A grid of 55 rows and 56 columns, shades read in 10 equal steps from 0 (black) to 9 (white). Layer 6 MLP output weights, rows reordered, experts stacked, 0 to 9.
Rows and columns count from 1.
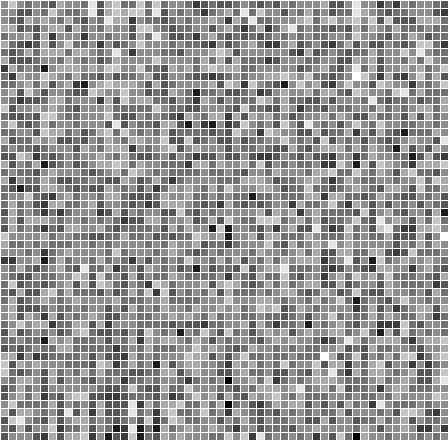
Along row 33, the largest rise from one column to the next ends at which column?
48
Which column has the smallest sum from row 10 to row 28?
25
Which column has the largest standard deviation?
45
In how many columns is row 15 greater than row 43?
19
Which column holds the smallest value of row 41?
39
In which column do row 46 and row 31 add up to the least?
29
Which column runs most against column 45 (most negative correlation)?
43
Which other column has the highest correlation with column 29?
33
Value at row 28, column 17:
3
